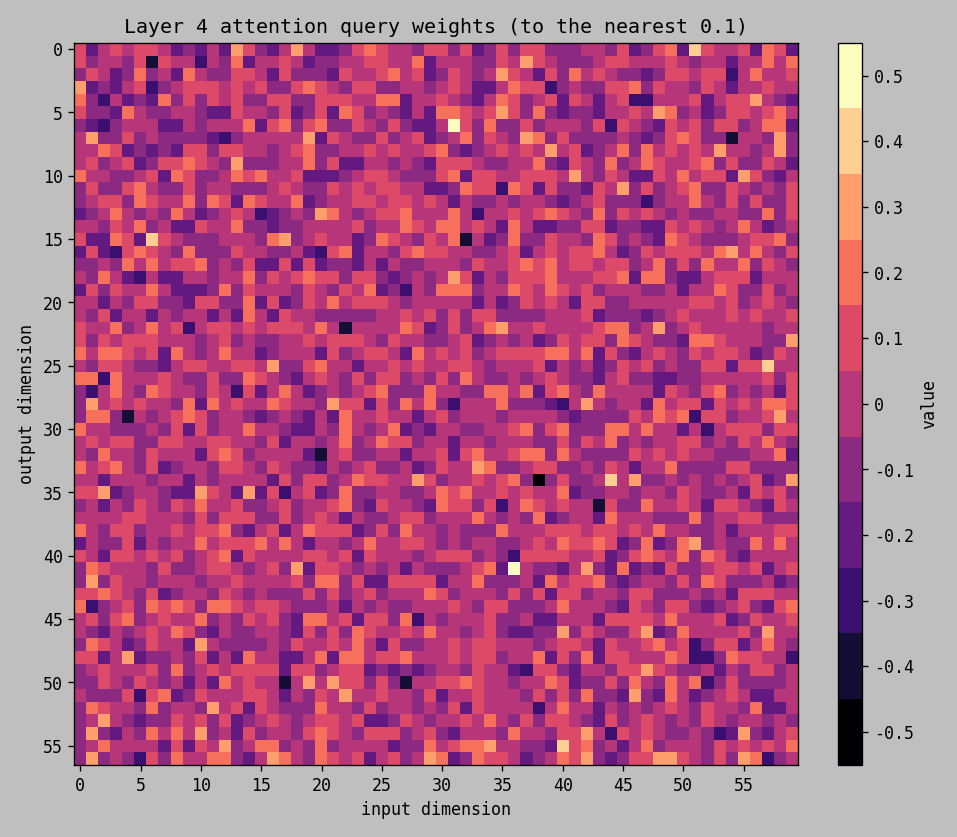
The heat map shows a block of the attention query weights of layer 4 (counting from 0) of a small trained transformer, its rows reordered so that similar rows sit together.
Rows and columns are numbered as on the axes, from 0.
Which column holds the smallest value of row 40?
36
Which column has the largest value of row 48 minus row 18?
4
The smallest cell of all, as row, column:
34, 38
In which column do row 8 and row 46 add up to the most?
47
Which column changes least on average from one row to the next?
41
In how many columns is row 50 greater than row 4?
26
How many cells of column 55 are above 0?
20
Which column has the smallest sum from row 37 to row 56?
5
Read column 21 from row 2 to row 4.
-0.2 0 0.1
